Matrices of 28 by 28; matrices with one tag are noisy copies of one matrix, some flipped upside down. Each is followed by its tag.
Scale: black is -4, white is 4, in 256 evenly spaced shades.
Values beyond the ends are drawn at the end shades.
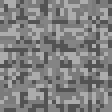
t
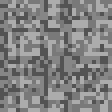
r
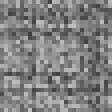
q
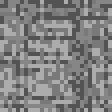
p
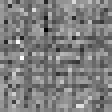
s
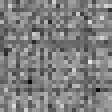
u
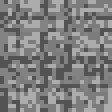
r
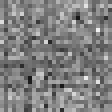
s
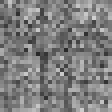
r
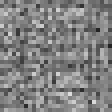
t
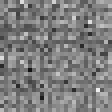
u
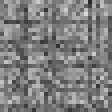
t
